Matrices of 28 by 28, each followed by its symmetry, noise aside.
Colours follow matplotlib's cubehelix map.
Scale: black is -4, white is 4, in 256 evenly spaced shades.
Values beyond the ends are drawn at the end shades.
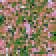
same after a half turn.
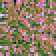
antisymmetric.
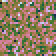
antisymmetric.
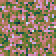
antisymmetric.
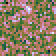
no symmetry.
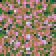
mirrored left to right.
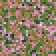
antisymmetric.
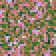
same after a half turn.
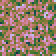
mirrored top to bottom.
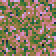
symmetric across the other diagonal.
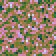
same after a half turn.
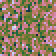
mirrored top to bottom.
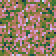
same after a half turn.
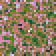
symmetric.
